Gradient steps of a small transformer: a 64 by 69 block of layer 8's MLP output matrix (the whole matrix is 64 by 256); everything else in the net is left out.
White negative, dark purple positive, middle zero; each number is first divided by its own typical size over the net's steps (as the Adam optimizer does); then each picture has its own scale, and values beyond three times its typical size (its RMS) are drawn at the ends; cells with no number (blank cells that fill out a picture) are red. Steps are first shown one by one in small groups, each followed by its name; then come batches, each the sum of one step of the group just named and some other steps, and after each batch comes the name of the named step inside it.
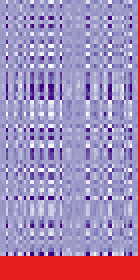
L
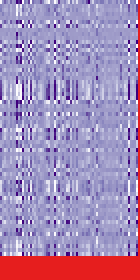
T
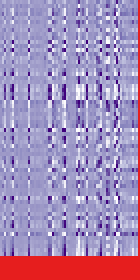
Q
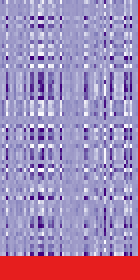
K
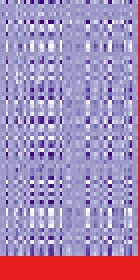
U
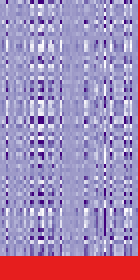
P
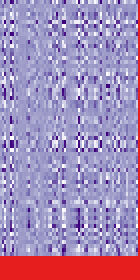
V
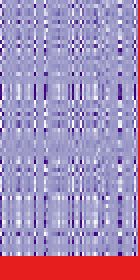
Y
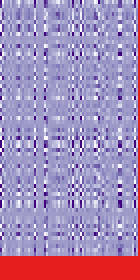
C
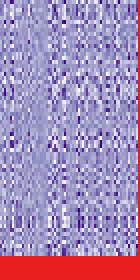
V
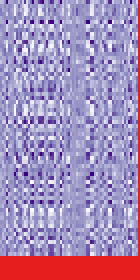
U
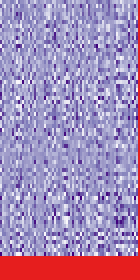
Y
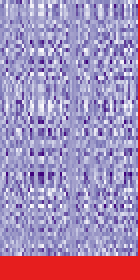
T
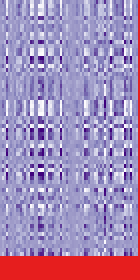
K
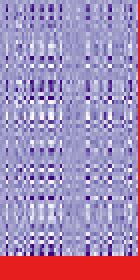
L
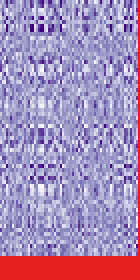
V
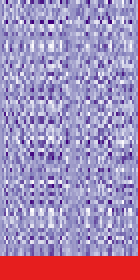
U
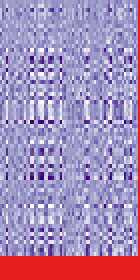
Q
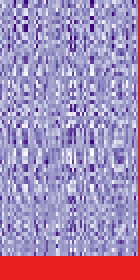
Y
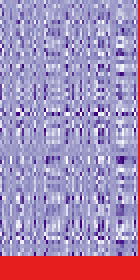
Y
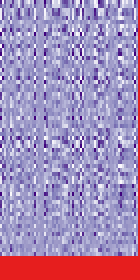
C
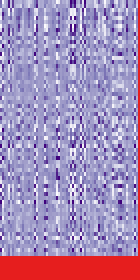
C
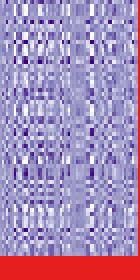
U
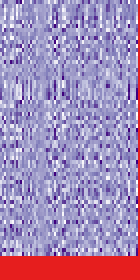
T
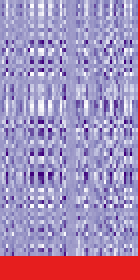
Q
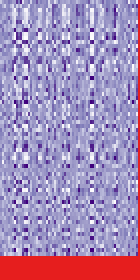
T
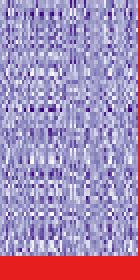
Q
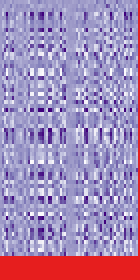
Q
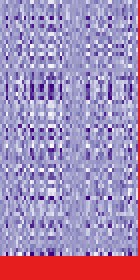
L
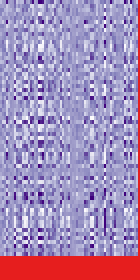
P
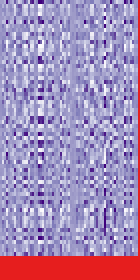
P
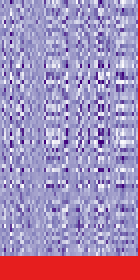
V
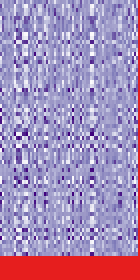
C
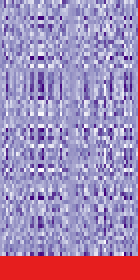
K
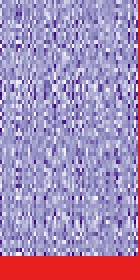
Y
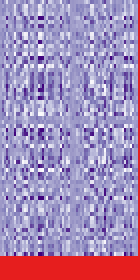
K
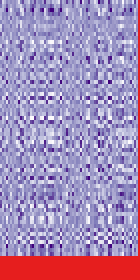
C
